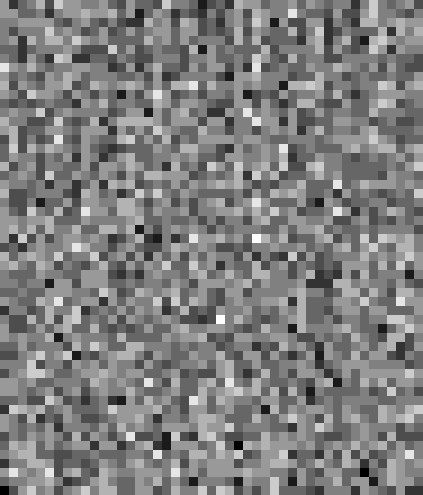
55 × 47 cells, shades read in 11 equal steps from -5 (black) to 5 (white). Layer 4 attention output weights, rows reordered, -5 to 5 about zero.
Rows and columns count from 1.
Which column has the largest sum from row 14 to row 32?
29
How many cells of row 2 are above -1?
28
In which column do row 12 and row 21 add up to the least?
9
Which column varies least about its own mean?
39
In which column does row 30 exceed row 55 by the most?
1
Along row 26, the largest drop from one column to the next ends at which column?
16
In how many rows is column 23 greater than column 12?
23
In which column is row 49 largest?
15
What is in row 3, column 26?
0
